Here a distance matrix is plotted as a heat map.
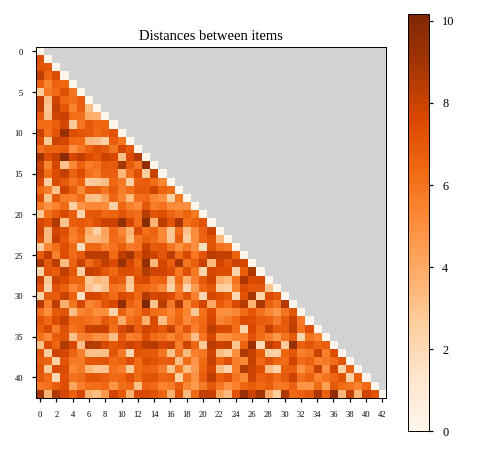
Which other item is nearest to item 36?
27
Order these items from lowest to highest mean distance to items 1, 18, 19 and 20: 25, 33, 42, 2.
42, 33, 2, 25
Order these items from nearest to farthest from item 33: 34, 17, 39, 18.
18, 39, 17, 34
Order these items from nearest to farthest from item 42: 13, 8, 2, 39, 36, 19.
39, 8, 19, 13, 2, 36
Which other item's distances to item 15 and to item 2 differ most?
13
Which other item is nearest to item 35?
32
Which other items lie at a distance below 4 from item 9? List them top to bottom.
4, 19, 32, 35
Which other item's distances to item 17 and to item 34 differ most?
25
